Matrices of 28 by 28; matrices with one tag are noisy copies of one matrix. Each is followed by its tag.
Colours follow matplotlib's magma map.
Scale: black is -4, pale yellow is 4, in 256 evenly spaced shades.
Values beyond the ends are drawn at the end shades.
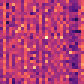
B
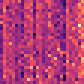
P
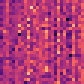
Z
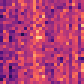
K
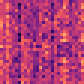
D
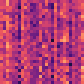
D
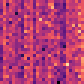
P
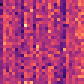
P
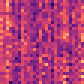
D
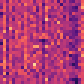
B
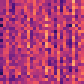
Z
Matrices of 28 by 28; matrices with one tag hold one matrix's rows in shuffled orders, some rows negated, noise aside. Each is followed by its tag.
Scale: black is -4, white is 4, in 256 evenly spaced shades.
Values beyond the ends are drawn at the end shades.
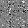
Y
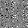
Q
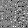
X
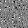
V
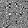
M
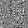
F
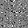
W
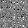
F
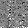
Y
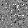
X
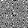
Q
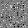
F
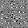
W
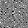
V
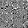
Q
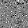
X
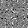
Q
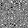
W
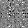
Y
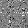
Y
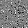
X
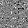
X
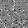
V
